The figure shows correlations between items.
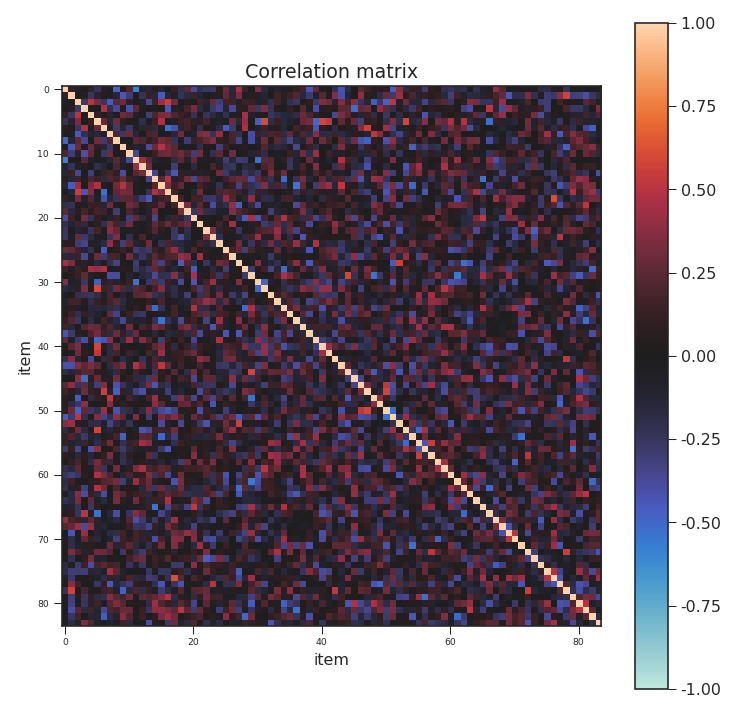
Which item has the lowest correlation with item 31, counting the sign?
30
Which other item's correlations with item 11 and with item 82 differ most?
61
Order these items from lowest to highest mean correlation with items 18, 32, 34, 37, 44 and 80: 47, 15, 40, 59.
40, 47, 15, 59
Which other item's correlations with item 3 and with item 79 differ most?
16
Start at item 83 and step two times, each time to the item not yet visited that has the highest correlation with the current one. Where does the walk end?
17
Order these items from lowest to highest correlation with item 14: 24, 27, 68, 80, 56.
56, 24, 68, 27, 80
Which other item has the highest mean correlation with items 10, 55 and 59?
37
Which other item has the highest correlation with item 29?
44
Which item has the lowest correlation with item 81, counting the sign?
36
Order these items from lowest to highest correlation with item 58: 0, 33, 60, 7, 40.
7, 0, 60, 40, 33
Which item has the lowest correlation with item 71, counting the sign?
54
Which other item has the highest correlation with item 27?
52
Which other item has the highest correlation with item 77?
23
